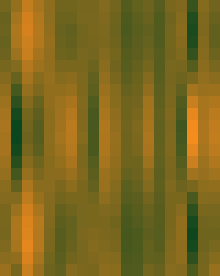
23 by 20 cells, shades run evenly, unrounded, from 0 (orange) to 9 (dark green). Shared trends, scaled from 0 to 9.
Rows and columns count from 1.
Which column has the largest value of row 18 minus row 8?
18
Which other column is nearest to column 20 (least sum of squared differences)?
7
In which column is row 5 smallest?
3
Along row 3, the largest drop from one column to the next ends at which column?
19
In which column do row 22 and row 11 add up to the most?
2
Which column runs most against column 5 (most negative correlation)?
16
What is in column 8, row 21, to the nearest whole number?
5
